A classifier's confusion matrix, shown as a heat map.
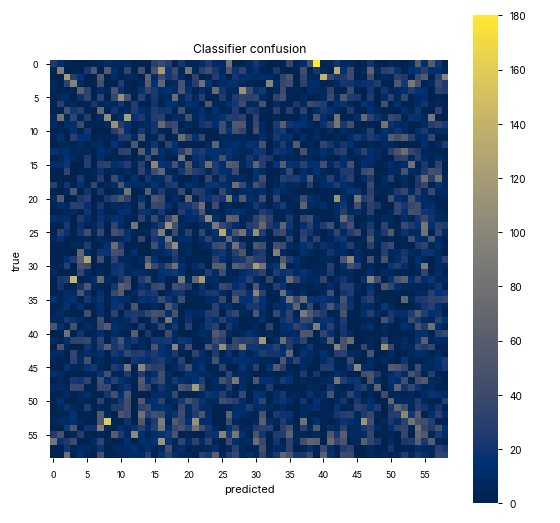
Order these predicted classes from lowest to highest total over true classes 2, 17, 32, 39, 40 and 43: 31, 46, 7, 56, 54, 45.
45, 46, 31, 56, 54, 7
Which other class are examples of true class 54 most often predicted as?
7
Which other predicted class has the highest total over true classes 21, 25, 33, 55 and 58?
30
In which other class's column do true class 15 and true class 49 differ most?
53
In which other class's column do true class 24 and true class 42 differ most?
17
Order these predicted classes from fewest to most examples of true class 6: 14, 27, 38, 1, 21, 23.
14, 21, 27, 1, 38, 23
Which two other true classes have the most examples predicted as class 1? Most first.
8, 20
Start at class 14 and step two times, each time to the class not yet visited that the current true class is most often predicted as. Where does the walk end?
11
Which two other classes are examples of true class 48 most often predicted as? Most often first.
21, 51
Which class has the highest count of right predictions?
25
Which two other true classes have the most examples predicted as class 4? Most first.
28, 29
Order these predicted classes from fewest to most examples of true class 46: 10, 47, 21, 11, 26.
10, 21, 11, 26, 47
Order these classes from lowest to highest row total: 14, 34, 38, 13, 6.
14, 6, 38, 34, 13
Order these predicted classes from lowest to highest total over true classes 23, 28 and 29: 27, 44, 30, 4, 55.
55, 30, 27, 44, 4
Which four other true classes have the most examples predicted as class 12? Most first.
55, 24, 40, 36
